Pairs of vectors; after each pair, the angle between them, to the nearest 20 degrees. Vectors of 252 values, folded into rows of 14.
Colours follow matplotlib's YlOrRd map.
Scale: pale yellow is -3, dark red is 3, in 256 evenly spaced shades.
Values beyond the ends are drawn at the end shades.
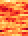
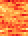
160 degrees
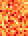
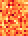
20 degrees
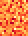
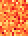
140 degrees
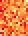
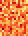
60 degrees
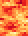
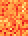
100 degrees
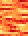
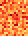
100 degrees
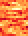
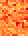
60 degrees
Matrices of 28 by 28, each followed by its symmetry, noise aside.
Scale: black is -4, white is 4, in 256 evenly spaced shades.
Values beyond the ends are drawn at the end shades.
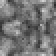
mirrored top to bottom.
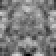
mirrored left to right.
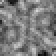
same after a half turn.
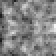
mirrored top to bottom.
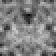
mirrored left to right.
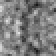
mirrored top to bottom.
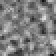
no symmetry.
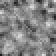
symmetric across the other diagonal.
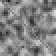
no symmetry.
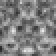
mirrored left to right.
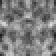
mirrored left to right.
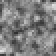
same after a half turn.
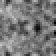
mirrored top to bottom.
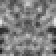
mirrored left to right.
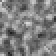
no symmetry.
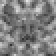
mirrored left to right.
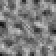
same after a half turn.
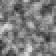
symmetric across the other diagonal.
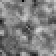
symmetric across the other diagonal.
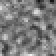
no symmetry.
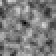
no symmetry.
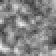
no symmetry.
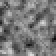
no symmetry.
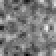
mirrored top to bottom.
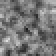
no symmetry.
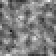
same after a half turn.
